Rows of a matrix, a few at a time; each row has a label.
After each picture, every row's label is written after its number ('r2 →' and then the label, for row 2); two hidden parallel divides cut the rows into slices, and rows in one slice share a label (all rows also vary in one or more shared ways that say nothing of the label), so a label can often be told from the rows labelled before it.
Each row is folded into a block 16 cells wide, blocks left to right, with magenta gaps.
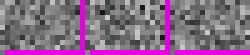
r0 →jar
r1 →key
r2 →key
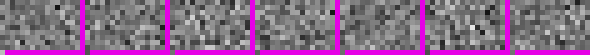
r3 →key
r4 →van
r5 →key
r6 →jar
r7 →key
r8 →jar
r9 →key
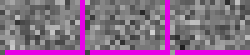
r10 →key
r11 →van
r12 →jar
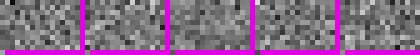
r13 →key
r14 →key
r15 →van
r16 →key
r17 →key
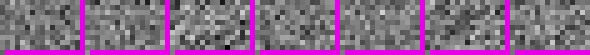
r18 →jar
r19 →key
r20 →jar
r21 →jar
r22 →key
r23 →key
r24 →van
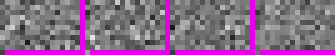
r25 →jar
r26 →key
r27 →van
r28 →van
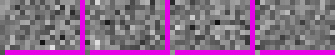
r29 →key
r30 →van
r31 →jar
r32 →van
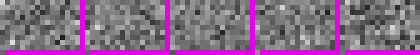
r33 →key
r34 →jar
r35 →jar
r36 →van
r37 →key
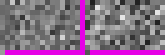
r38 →jar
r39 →van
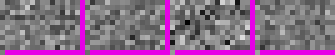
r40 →key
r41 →van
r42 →key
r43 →jar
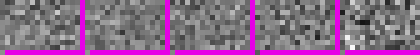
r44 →key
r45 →jar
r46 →van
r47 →key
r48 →key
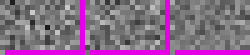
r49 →key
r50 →van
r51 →key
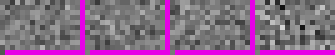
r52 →key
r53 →van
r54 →jar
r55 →key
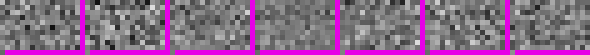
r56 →van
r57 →key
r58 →key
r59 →key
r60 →key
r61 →van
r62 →van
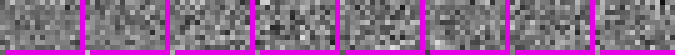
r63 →jar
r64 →key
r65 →van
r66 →jar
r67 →key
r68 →key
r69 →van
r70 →van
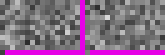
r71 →key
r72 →van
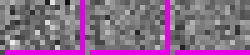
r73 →key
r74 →jar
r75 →van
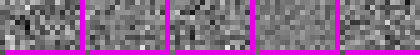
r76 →key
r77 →jar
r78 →jar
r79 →van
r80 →van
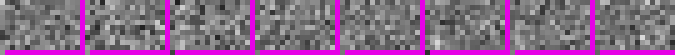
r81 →key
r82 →jar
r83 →key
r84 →jar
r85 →van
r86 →key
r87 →key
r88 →jar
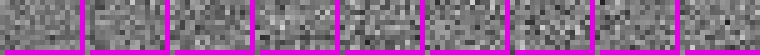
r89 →van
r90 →van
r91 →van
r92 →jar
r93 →jar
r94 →key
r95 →key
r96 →van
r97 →jar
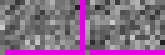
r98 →van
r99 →jar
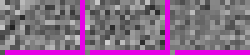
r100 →key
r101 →jar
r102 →key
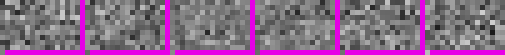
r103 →jar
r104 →jar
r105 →jar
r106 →key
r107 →key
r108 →key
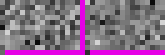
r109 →key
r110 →key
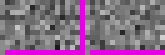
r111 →key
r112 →jar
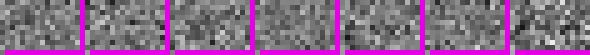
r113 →key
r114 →jar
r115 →key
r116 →van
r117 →jar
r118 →key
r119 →jar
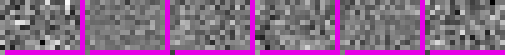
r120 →key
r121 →key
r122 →key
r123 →van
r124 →key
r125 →key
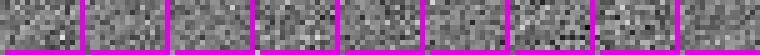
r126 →jar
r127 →van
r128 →van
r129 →key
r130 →van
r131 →jar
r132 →jar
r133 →jar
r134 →van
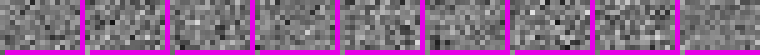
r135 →jar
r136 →van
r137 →jar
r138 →key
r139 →key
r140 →jar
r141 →key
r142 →van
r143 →key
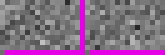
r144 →van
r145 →van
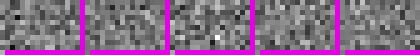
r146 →key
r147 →key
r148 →van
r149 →jar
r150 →jar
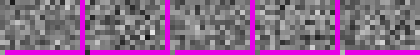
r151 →key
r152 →key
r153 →van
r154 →jar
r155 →jar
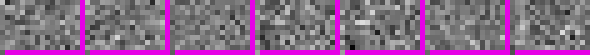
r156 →key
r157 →key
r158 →van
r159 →jar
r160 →jar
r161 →van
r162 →key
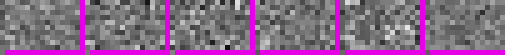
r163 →van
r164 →key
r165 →key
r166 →key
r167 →key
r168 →van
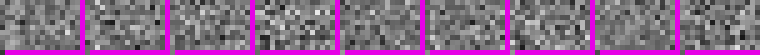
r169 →key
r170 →jar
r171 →jar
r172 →jar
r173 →jar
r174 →key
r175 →van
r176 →jar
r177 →key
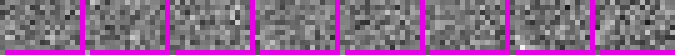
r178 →key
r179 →van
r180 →key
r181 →key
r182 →van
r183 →jar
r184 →key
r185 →key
